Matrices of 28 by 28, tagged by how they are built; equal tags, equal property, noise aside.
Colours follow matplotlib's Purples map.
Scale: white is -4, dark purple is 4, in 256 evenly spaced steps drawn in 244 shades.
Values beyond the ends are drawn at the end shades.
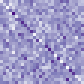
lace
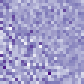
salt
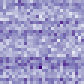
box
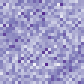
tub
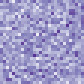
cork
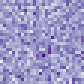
cork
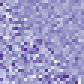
salt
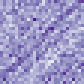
tub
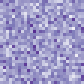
cork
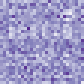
box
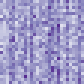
box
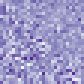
salt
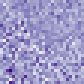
salt
